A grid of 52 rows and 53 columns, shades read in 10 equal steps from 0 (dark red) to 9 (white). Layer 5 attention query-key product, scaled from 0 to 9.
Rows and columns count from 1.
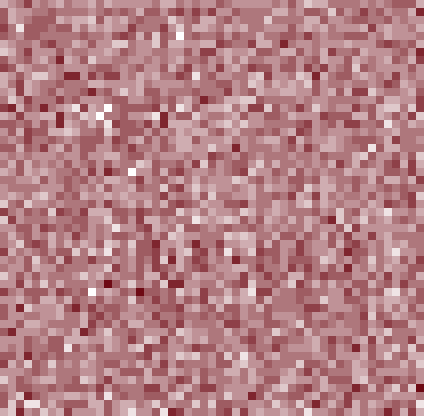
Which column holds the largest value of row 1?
39
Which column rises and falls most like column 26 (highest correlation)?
53
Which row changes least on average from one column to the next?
1
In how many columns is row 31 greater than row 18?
21
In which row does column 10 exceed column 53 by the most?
14
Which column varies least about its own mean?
48
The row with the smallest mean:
49
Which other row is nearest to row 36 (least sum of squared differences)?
22
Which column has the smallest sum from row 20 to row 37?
18
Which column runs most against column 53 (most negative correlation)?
52
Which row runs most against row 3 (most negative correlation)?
10
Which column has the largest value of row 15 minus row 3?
13
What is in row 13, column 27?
3
